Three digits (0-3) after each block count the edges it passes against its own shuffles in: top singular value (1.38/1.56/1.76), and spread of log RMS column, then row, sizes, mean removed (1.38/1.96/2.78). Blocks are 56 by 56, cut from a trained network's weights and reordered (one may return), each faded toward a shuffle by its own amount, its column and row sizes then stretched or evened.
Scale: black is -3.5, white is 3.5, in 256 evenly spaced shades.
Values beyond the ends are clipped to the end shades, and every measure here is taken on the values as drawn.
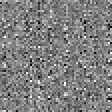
0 2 1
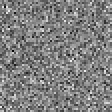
0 1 0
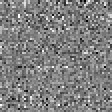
0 1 2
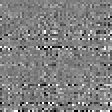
3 1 3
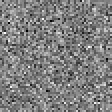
2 0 1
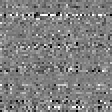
2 1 3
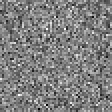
1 0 0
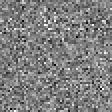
1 1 1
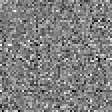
0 0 2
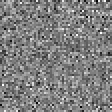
0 0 1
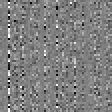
3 3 0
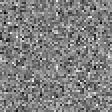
0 1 0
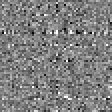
2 1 2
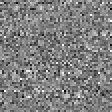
2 0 2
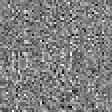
2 2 0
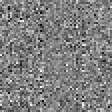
2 2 0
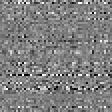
3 0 3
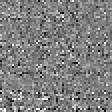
0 2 2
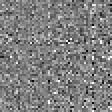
1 2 2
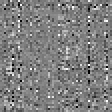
1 3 2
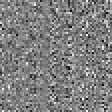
3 3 0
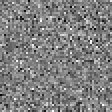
0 0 2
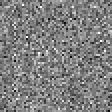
1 1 0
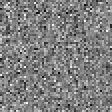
1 2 0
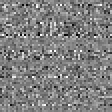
1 0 3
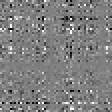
3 3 3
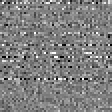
0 0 3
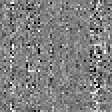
2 3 2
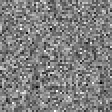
0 0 0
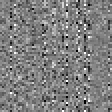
3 3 0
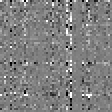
2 3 2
